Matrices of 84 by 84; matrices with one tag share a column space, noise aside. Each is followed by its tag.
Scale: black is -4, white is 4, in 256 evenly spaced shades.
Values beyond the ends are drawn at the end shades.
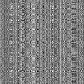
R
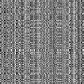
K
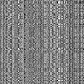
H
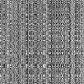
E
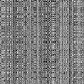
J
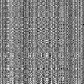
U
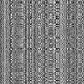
H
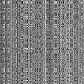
H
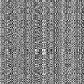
K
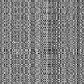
K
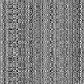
R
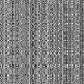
E
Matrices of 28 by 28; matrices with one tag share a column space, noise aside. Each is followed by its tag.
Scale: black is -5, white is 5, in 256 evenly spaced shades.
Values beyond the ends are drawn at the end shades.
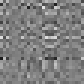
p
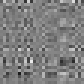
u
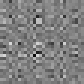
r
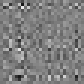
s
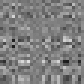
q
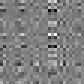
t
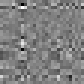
s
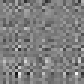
u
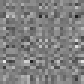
q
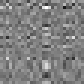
p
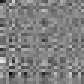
u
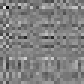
p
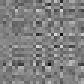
t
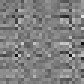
r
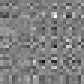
q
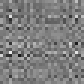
r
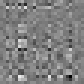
s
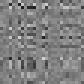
p
